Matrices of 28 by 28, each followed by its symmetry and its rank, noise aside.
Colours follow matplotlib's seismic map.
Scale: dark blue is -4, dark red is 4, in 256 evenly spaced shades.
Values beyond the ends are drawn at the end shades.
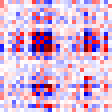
symmetric, rank one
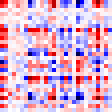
no symmetry, rank two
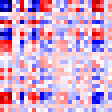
symmetric, rank one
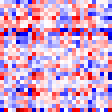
no symmetry, rank three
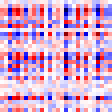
no symmetry, rank one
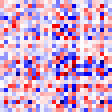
symmetric, rank three
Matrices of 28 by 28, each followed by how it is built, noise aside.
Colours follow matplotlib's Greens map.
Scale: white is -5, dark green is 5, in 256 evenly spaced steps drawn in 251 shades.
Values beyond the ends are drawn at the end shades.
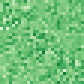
block diagonal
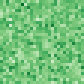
noise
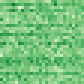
blocks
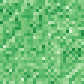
Hankel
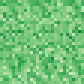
repeating columns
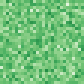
noise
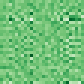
low rank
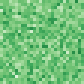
noise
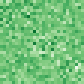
block diagonal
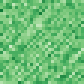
Hankel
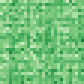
blocks
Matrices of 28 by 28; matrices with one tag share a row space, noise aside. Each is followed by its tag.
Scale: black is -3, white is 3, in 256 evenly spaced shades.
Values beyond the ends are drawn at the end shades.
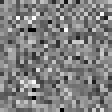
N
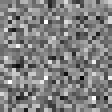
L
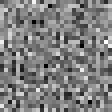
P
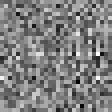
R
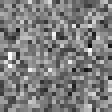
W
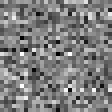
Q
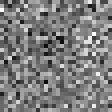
W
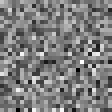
R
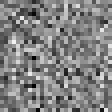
N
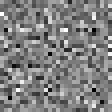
L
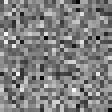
P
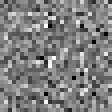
L
